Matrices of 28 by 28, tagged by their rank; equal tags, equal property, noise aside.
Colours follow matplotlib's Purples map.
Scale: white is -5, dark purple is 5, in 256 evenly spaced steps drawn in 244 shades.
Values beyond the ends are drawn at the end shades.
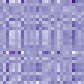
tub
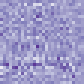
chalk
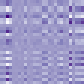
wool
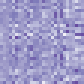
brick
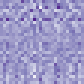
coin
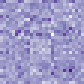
brick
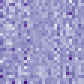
brick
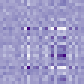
wool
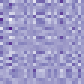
tub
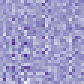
brick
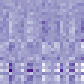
wool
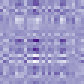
tub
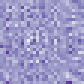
chalk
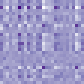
wool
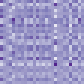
tub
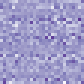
chalk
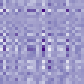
wool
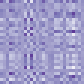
tub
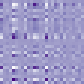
wool
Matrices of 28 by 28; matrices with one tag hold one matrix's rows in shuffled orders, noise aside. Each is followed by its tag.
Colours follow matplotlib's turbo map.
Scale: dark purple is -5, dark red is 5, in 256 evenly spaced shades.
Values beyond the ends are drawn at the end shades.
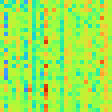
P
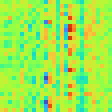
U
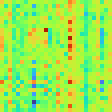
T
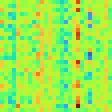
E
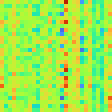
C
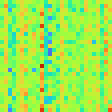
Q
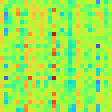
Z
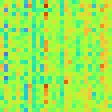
P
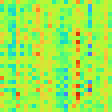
E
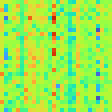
Z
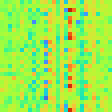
U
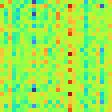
T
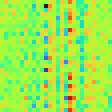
U
